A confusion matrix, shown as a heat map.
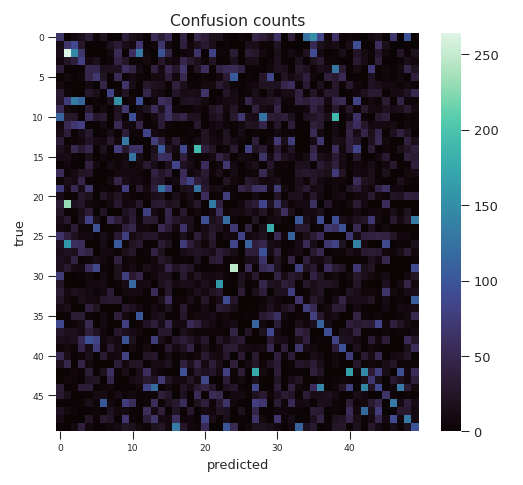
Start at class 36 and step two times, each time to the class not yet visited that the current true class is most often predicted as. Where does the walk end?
28
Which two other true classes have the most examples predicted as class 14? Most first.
19, 2
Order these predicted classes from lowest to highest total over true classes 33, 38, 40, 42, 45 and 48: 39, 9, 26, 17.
26, 39, 17, 9
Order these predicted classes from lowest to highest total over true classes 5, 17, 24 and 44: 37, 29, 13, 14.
14, 37, 13, 29
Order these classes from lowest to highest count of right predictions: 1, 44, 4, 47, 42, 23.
47, 4, 1, 44, 23, 42
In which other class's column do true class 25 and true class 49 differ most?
16
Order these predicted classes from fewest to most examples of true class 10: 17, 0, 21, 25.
21, 17, 25, 0
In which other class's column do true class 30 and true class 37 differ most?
29
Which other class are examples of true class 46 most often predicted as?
6
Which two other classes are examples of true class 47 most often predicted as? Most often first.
42, 44
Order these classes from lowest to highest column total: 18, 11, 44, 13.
18, 11, 44, 13
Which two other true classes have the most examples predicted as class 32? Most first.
25, 13
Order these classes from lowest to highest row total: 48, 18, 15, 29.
18, 15, 48, 29
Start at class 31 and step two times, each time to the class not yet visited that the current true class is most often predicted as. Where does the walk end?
12
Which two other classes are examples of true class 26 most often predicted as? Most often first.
1, 41
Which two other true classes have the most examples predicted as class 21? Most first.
2, 45
